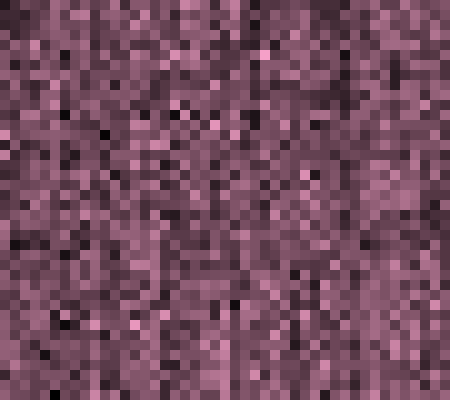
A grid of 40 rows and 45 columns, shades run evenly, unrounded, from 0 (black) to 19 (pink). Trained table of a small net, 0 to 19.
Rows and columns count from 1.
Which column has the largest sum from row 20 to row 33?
16
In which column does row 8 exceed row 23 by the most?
24
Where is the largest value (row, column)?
6, 27
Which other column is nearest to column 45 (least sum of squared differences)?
41
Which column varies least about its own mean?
36
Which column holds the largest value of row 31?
44
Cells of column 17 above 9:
10
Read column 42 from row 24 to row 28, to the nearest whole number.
6 7 9 5 11
